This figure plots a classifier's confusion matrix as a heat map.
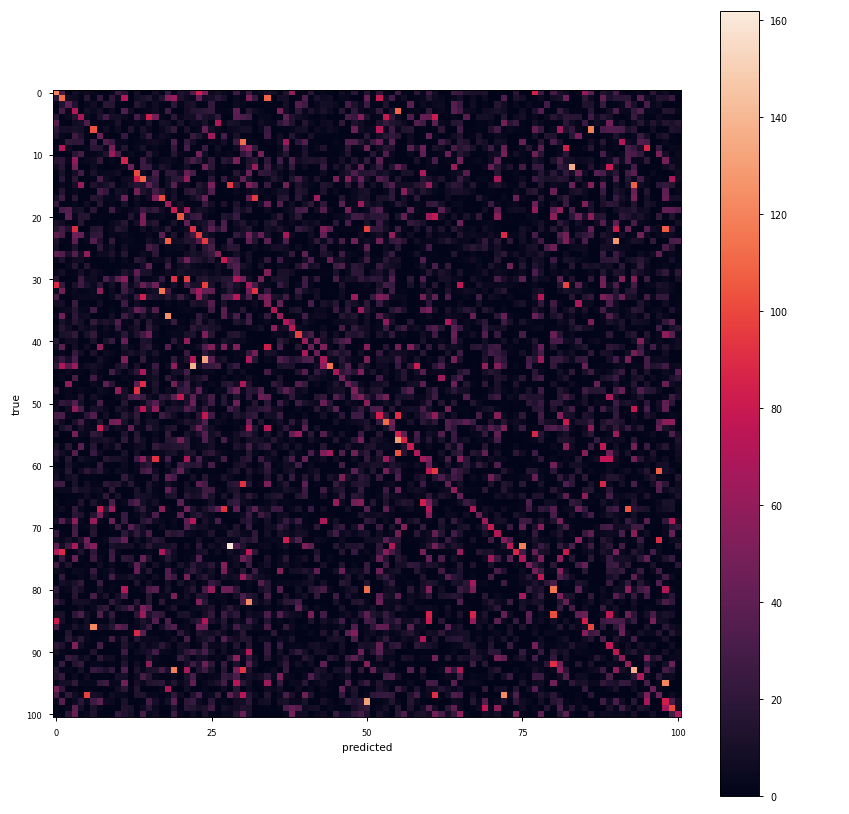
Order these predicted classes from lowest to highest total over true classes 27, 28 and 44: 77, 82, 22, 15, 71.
82, 77, 15, 71, 22
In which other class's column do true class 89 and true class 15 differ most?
93
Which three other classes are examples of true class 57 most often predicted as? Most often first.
88, 82, 93
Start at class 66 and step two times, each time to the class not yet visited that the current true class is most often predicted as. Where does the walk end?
16
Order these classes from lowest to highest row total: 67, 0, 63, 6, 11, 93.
63, 11, 6, 0, 67, 93
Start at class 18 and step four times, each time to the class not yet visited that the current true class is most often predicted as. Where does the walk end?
97
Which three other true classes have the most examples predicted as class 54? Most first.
73, 23, 53
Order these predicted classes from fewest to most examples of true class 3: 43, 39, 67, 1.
67, 43, 39, 1
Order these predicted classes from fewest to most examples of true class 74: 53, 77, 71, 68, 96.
71, 68, 96, 77, 53
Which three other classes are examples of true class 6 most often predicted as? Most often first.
86, 52, 81
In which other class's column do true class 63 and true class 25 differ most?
30
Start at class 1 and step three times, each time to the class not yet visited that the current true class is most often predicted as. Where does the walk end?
80
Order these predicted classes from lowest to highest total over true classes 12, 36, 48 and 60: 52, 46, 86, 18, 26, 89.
26, 86, 46, 52, 89, 18
